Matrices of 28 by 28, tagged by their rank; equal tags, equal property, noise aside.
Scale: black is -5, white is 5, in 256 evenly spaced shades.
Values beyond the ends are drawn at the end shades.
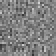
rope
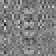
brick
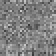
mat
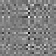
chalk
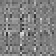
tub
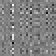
chalk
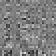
tub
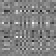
chalk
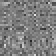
rope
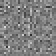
rope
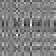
chalk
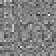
rope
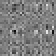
tub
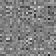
brick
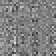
brick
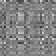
chalk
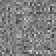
rope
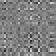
chalk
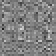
brick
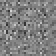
rope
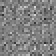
brick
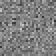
mat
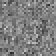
mat
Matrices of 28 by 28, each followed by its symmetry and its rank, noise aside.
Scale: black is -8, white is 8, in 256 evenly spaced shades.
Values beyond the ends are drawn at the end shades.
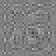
symmetric, rank three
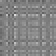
symmetric, rank one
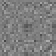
symmetric, rank three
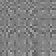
no symmetry, rank two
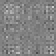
no symmetry, rank three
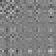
symmetric, rank two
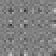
symmetric, rank two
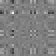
symmetric, rank one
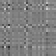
antisymmetric, rank two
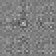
symmetric, rank three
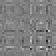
antisymmetric, rank two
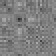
symmetric, rank three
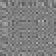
no symmetry, rank three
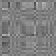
antisymmetric, rank two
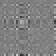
symmetric, rank one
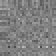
no symmetry, rank three
